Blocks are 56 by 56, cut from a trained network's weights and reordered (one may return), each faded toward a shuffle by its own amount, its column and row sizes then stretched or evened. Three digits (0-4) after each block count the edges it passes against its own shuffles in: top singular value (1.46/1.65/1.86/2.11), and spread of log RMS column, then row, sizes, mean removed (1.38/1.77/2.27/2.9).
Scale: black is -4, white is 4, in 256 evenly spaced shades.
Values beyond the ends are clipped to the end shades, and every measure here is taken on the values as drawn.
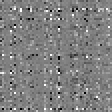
0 3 3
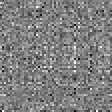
3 2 3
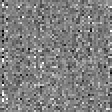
1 3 2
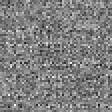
2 0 3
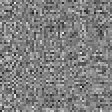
3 3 1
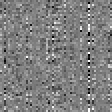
3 4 0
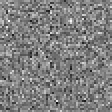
2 2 0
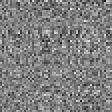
3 1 3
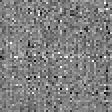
0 2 2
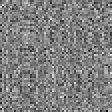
4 2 2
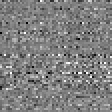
1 0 4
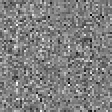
1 3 0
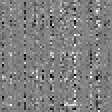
1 4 2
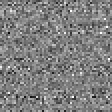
1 0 3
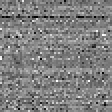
2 1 2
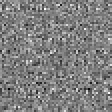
2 0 3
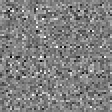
0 1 3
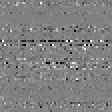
2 0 4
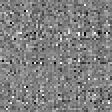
0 1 3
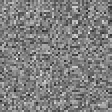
3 0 0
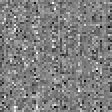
0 3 0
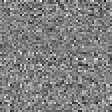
3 0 3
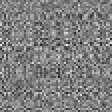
4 2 3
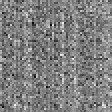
2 0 2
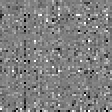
0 3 3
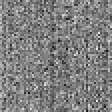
1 0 0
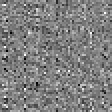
3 3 1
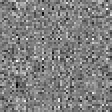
3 3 3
